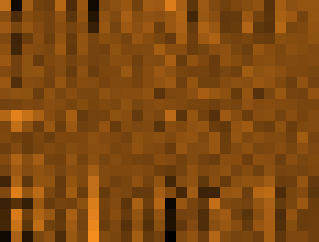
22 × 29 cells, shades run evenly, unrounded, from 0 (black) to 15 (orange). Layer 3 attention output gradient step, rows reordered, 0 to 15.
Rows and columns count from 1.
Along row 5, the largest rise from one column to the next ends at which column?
3
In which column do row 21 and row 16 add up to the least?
16
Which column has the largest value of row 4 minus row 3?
9
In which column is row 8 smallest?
2
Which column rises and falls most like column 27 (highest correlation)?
11
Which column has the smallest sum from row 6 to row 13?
20
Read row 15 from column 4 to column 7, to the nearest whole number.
10 7 7 9
